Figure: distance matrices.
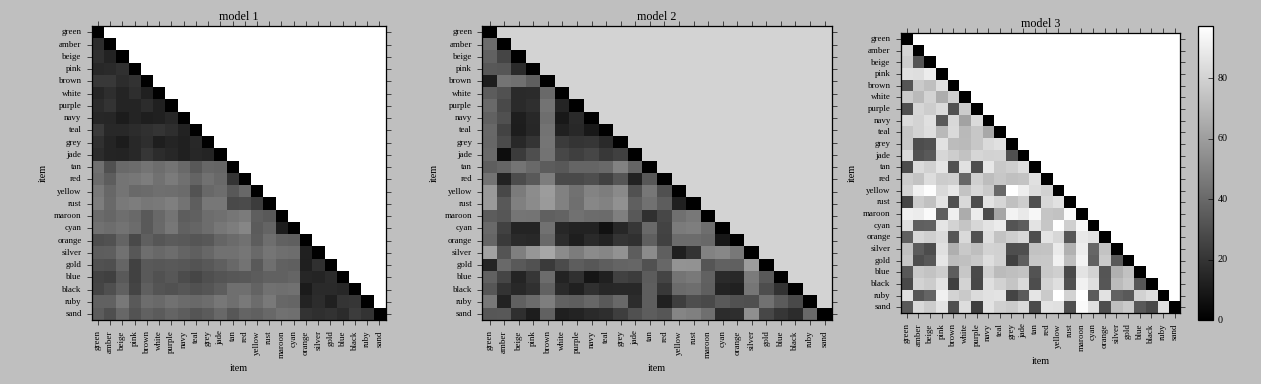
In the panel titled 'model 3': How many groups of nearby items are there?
5
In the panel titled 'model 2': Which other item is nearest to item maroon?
tan
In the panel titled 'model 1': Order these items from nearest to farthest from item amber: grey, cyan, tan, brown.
grey, brown, tan, cyan
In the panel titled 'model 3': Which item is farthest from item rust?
maroon
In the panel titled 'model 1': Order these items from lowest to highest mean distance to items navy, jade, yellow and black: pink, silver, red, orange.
pink, orange, silver, red
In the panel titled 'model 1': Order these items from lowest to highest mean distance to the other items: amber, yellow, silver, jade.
amber, jade, silver, yellow
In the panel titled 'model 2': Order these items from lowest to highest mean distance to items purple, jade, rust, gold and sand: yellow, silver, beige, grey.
beige, grey, yellow, silver
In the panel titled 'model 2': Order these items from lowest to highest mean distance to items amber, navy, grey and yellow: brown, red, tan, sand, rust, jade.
jade, red, sand, rust, tan, brown
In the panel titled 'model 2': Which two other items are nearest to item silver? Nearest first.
yellow, rust
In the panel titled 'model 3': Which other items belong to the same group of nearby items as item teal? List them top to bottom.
yellow
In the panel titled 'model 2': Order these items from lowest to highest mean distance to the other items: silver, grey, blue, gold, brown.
blue, grey, gold, brown, silver
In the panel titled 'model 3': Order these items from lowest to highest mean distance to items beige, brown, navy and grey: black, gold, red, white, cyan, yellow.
gold, cyan, black, white, red, yellow
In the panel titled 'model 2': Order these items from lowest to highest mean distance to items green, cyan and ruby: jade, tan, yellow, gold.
jade, gold, tan, yellow
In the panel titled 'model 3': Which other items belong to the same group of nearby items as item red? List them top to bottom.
white
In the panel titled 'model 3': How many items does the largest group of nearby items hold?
9
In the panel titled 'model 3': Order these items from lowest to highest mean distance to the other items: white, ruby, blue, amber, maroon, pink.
blue, amber, ruby, white, pink, maroon
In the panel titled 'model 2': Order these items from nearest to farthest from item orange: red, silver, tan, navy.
navy, red, tan, silver
